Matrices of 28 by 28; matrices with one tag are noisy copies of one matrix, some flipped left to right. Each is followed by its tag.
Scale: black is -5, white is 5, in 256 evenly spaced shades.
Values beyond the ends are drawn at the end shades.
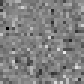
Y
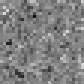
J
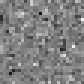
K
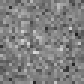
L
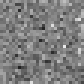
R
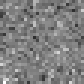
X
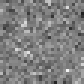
X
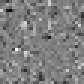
X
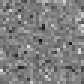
R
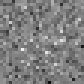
L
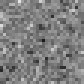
R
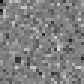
Y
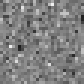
K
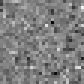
Y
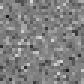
L
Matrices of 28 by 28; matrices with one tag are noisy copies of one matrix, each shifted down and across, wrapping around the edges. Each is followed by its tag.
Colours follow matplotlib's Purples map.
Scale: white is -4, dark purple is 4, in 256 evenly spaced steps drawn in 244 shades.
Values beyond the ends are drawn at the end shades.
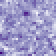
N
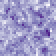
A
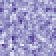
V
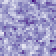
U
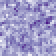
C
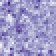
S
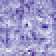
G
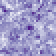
N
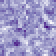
N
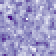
U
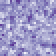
V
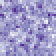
U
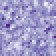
C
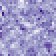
N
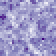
N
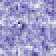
G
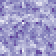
G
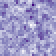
S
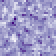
S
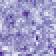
N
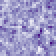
S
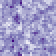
A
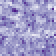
G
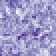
C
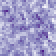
A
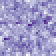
C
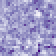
S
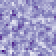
V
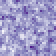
U
